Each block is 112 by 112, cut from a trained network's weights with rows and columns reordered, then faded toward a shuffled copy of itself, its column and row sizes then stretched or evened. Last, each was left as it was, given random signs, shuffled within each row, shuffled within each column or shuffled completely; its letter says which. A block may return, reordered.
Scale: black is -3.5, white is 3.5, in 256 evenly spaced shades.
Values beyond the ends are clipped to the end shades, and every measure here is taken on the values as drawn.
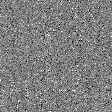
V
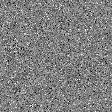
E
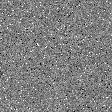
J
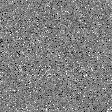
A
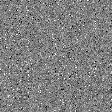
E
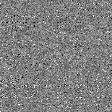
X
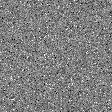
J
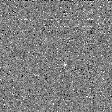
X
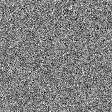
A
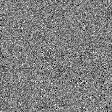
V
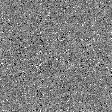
V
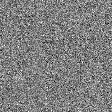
V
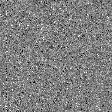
E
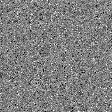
E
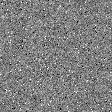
J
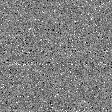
A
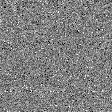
A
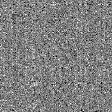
X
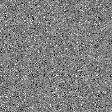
V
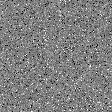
J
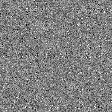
V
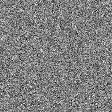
E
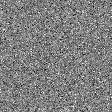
J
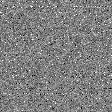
A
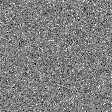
J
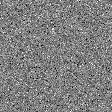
J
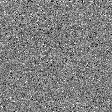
A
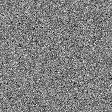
J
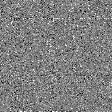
X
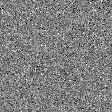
A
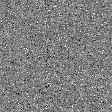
E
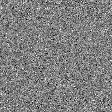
A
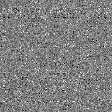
X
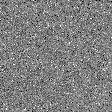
J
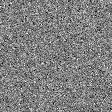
J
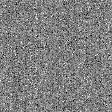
E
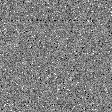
A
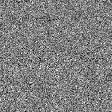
X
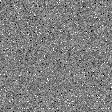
A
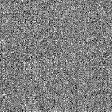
X
